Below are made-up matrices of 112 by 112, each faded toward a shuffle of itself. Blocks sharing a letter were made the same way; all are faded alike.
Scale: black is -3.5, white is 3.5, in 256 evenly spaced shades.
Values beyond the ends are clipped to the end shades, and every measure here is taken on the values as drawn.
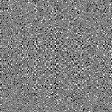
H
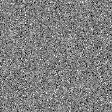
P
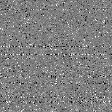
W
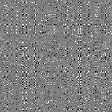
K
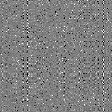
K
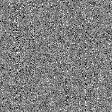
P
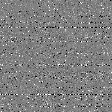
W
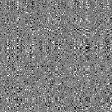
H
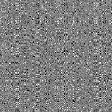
H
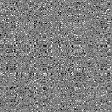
H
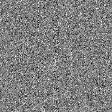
P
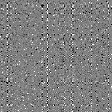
K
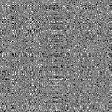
H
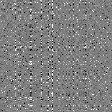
K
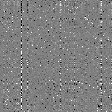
K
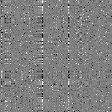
K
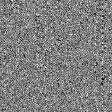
P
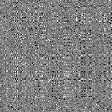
H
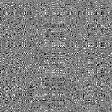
H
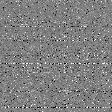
W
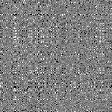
H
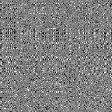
H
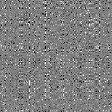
K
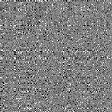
H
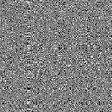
H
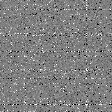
W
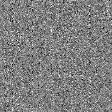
P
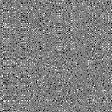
H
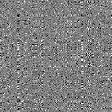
H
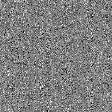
P
